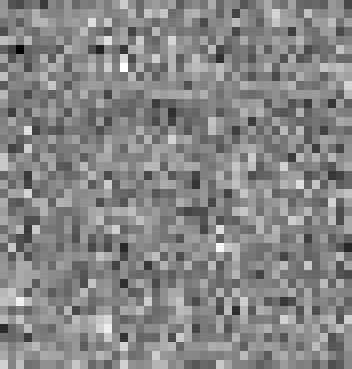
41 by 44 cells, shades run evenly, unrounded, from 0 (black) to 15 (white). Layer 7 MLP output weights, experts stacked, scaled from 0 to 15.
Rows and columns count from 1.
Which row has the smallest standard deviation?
40
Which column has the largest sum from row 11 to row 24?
31
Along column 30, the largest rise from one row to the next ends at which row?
3
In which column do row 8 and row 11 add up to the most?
16
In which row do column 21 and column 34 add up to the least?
12
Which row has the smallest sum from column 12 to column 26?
13
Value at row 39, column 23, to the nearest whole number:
6
